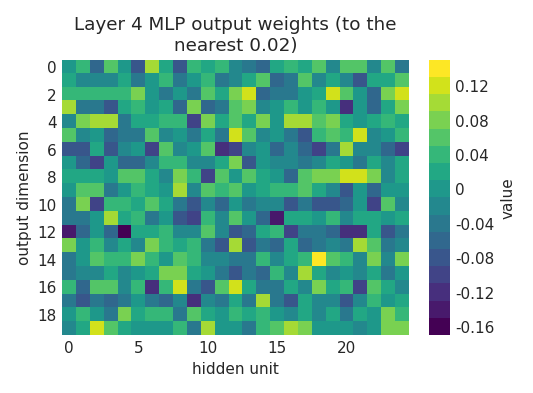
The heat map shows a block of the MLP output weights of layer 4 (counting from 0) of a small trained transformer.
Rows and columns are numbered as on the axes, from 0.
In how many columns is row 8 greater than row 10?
18
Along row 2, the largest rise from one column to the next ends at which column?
23
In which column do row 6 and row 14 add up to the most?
20
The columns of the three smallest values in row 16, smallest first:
6, 21, 10
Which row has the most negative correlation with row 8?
19
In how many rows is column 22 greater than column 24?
8
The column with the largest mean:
12
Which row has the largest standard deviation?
16
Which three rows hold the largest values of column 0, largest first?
3, 13, 5
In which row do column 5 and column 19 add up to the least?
0
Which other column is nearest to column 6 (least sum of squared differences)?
1
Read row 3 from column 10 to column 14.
-0.06 -0.04 0.06 0.08 -0.02
